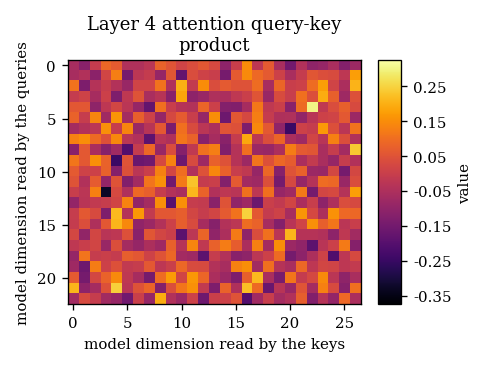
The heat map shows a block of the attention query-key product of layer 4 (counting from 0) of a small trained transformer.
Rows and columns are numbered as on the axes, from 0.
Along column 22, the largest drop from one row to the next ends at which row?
5
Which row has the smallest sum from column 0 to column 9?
8
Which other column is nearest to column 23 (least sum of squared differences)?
17
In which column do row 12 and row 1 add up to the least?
3
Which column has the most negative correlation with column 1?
12
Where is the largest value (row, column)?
4, 22
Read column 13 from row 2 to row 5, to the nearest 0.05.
0.05 -0.05 0 0.15
